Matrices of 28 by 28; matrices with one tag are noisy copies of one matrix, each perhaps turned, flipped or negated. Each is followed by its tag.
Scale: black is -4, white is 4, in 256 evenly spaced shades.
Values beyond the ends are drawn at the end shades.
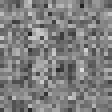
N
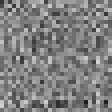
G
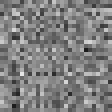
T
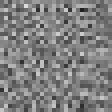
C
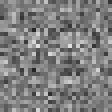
N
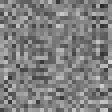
G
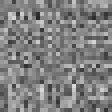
T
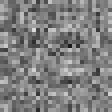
N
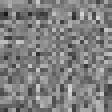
T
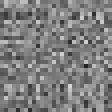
T
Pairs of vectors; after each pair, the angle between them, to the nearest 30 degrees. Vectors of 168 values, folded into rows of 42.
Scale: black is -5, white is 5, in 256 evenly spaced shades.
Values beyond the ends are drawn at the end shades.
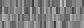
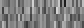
150 degrees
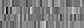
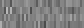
150 degrees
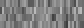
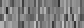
90 degrees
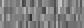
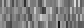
60 degrees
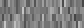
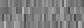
30 degrees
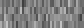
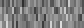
30 degrees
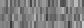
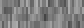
60 degrees
